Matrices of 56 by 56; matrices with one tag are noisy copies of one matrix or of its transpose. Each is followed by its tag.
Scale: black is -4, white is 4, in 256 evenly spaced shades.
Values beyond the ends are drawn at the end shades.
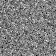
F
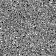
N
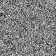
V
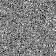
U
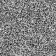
U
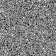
N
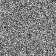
N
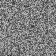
F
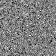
F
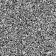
V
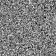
U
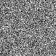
U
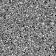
V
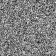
V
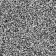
N
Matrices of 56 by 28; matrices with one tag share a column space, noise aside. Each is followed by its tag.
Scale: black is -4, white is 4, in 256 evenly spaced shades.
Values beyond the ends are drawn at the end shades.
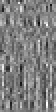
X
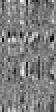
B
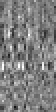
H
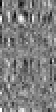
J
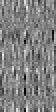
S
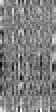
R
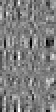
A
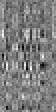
H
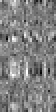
B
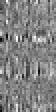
B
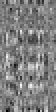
R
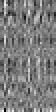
J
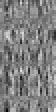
S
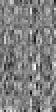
R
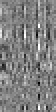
H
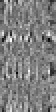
B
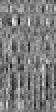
X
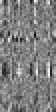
B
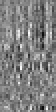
H
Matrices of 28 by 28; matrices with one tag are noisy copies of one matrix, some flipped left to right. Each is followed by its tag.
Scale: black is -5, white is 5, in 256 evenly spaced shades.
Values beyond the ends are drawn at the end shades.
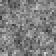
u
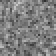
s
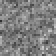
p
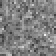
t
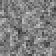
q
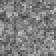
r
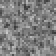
p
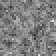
q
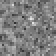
p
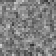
s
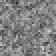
p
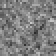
q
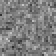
t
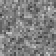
t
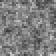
u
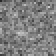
r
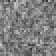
s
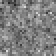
u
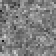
u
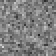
s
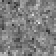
u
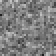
t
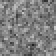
s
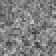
q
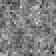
u
